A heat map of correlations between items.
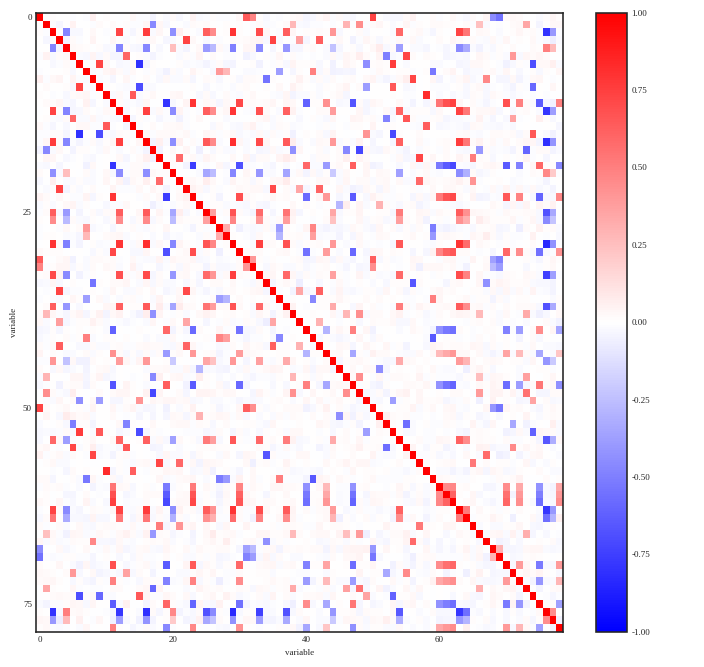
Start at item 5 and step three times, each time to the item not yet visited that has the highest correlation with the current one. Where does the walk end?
71
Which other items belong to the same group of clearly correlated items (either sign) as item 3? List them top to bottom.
22, 35, 39, 42
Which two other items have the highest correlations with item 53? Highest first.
6, 9
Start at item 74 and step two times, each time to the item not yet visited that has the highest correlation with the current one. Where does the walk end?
49
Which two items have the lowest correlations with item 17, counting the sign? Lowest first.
48, 73
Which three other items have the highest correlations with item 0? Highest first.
50, 31, 32
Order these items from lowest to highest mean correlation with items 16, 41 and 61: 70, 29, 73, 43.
73, 43, 70, 29
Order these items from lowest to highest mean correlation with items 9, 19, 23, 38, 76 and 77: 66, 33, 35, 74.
33, 74, 35, 66
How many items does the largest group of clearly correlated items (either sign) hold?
16
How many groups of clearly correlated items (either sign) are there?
12
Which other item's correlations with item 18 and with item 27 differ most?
57
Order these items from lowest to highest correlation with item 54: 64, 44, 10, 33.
10, 44, 64, 33
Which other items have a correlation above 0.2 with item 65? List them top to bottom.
18, 21, 57
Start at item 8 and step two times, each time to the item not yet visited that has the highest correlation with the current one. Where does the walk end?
67
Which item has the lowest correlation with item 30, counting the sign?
19
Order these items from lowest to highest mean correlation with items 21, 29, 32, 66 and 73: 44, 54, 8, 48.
8, 44, 54, 48
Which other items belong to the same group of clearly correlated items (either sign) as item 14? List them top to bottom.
10, 58
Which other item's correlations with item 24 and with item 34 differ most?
56
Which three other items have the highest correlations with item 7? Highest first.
41, 27, 28
